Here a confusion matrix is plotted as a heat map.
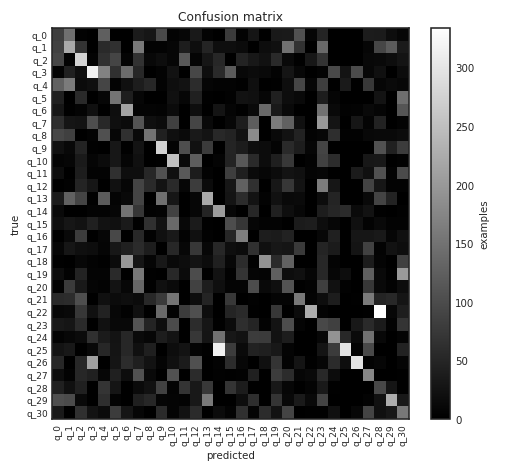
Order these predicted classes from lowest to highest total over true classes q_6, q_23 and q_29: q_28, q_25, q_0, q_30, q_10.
q_25, q_28, q_10, q_0, q_30
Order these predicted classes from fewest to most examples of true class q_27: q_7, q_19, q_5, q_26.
q_26, q_5, q_19, q_7
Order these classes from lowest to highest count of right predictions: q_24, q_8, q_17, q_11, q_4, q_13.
q_17, q_4, q_11, q_8, q_24, q_13
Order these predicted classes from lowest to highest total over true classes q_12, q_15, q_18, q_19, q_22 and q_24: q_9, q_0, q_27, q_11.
q_0, q_11, q_9, q_27
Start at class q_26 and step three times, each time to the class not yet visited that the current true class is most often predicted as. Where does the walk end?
q_1
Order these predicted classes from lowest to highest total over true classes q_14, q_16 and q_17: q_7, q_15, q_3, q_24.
q_3, q_15, q_24, q_7
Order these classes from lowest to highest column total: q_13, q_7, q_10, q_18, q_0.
q_18, q_13, q_0, q_10, q_7
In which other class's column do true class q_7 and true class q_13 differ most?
q_23
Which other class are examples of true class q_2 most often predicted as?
q_11
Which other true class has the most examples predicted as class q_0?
q_4
